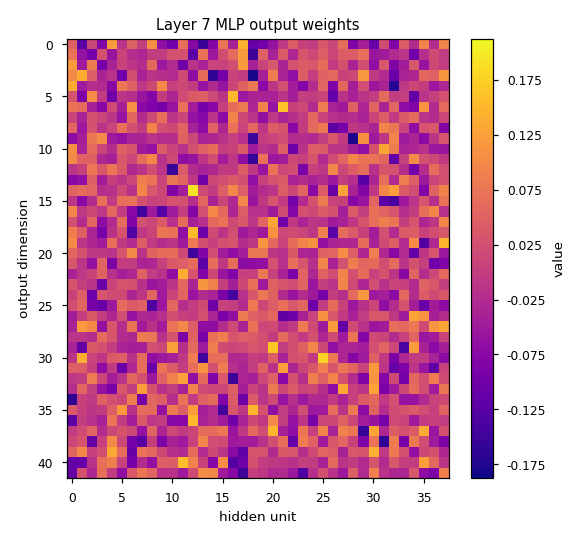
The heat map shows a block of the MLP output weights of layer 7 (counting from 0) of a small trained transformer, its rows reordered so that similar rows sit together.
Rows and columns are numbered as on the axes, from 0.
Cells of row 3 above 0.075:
5
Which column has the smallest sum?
22
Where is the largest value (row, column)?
14, 12
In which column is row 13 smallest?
29
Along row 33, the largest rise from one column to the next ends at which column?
27
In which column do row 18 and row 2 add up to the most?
0
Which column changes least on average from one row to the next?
24
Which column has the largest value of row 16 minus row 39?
17
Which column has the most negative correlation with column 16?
26
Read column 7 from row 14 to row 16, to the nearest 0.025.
0.1 0.025 -0.15
